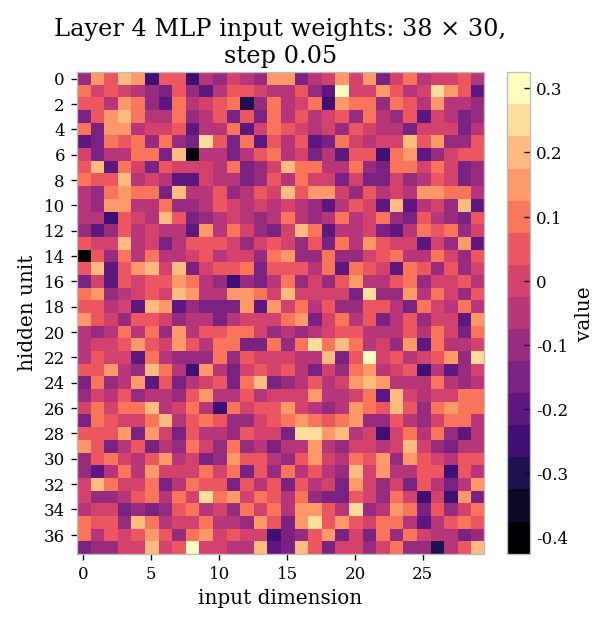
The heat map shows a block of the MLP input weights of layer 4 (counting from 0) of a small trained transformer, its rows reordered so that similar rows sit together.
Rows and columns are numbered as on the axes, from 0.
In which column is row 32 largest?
1
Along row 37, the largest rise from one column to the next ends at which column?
16
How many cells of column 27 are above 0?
8
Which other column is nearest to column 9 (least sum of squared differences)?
10
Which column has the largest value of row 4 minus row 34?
3
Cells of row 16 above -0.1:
21
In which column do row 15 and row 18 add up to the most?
5
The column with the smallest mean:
25
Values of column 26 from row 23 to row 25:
-0.05 0.1 0
